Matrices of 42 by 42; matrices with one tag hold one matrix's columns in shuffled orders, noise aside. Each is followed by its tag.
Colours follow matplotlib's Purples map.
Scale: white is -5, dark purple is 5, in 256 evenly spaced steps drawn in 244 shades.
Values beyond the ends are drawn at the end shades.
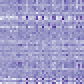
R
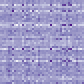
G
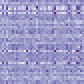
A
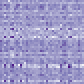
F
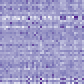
R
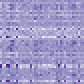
F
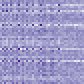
G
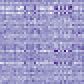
A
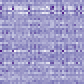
A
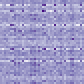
G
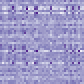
A
